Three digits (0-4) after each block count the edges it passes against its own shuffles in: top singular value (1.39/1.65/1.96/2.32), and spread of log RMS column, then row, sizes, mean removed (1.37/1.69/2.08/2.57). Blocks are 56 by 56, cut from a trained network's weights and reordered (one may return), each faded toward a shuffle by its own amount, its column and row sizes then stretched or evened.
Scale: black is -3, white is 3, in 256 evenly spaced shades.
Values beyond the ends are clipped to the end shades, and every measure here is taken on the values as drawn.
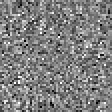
2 1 1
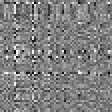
4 4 3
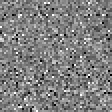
1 0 2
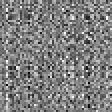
4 3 2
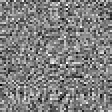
3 0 1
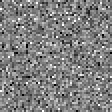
0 0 1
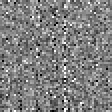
1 3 0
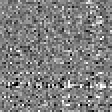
2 2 4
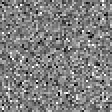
0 0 0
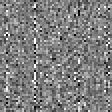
2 4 0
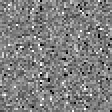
0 1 0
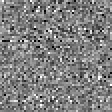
0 1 3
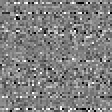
2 1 4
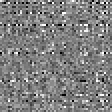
3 2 4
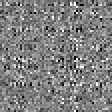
3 3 4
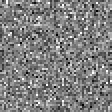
0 0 0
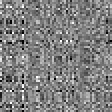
4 4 2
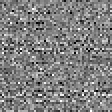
3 0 4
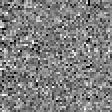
0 2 1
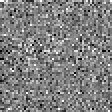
1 0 3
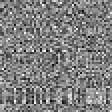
4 0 1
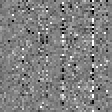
3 4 0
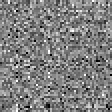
3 1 1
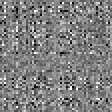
3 3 4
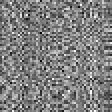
4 2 0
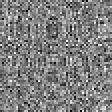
3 2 1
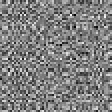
4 1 3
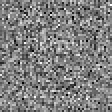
1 0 0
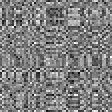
4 0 3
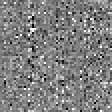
0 4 1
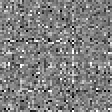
2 3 3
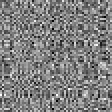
4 0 2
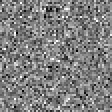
2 1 1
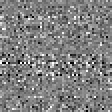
1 1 4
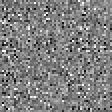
0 3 2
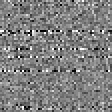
3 1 4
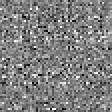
1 0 4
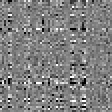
4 4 3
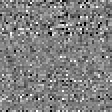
1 1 4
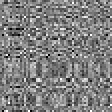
4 2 3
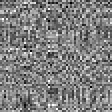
4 1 1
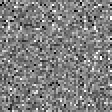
0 1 2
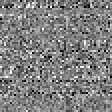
2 0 4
